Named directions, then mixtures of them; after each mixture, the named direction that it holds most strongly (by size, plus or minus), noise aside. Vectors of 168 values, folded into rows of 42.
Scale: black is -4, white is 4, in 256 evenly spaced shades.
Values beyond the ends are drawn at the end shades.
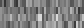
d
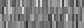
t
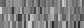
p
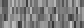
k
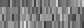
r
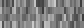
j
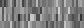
p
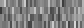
p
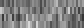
r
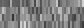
r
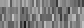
r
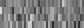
p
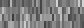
r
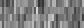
j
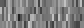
p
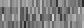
r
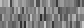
r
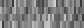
j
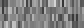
k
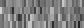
p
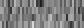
j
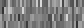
t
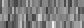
k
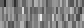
d
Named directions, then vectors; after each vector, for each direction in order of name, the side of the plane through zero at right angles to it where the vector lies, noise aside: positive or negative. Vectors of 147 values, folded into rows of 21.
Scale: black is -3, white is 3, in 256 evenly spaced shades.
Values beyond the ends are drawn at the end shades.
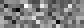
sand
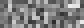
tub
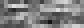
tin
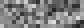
positive, negative, negative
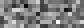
negative, negative, positive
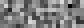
negative, positive, negative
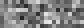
negative, negative, positive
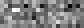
negative, negative, negative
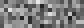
negative, negative, positive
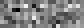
positive, positive, positive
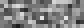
negative, positive, negative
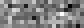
negative, negative, negative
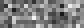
positive, positive, positive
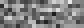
negative, positive, negative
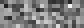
positive, negative, positive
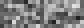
negative, positive, positive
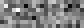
negative, negative, negative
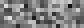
negative, positive, negative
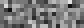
negative, positive, negative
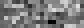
negative, positive, positive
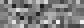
negative, negative, positive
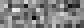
negative, negative, negative
